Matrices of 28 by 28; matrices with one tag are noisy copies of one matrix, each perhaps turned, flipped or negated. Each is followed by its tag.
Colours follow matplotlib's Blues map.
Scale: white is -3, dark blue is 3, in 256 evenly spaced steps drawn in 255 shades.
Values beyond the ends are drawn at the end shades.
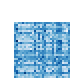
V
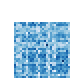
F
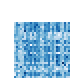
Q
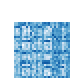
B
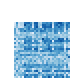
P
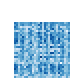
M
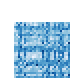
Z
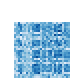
B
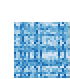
Z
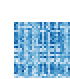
M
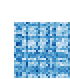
F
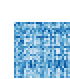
Q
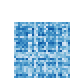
F
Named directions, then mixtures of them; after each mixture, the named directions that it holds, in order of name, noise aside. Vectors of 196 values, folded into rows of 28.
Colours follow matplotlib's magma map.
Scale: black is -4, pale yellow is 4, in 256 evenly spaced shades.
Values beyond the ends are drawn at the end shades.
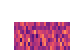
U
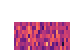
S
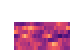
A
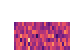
A, S, U.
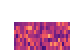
A, S, U.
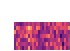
A, S.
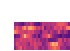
A.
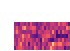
A, S, U.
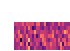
S, U.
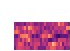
A, U.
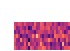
A, S, U.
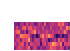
A, U.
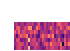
A, S, U.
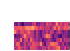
A, U.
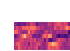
A.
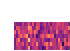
A, S, U.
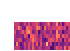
S, U.
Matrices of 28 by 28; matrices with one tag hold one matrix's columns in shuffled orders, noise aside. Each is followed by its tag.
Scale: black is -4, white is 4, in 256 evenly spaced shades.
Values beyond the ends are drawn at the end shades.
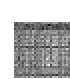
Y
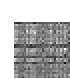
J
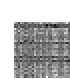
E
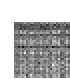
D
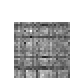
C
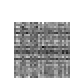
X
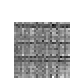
E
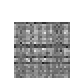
J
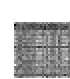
Y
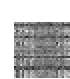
C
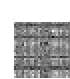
C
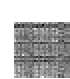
E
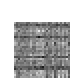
C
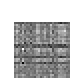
J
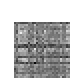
J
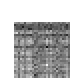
D
